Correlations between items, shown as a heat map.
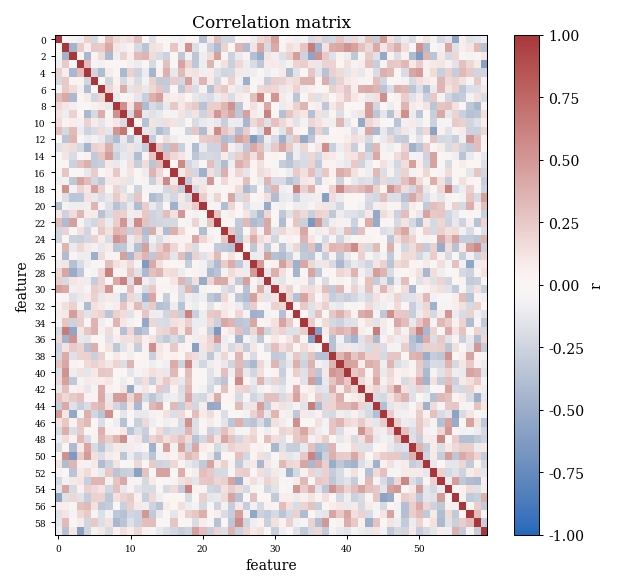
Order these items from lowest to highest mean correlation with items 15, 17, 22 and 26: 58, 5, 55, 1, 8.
5, 1, 58, 55, 8
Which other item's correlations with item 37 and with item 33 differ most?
54
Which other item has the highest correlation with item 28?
7
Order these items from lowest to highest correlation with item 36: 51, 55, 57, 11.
57, 55, 11, 51
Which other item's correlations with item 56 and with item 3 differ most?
48
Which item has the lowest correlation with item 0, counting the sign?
55
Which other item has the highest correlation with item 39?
18
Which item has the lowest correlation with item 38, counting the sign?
51
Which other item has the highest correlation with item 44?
35
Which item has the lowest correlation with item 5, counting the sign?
26
